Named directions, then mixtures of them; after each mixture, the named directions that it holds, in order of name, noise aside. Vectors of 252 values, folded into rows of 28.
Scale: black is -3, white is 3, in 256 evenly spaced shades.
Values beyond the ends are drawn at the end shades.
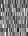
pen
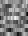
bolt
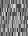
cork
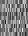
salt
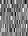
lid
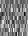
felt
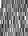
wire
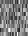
bolt, felt, pen.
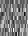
felt.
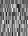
cork, felt.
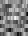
bolt.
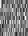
salt, wire.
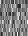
cork, felt, wire.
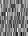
cork, pen.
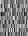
felt, pen.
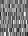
pen, salt.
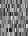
bolt, lid, salt.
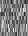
felt, lid.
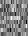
bolt, cork, lid.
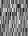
cork, salt, wire.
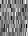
lid.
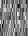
cork, salt, wire.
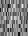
bolt, cork.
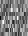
bolt, felt.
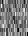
pen.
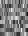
bolt, wire.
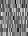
pen.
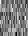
felt, salt, wire.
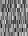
salt.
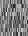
cork.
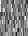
felt, wire.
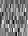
felt.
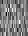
cork, pen, salt.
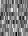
bolt, felt, wire.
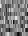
bolt, wire.
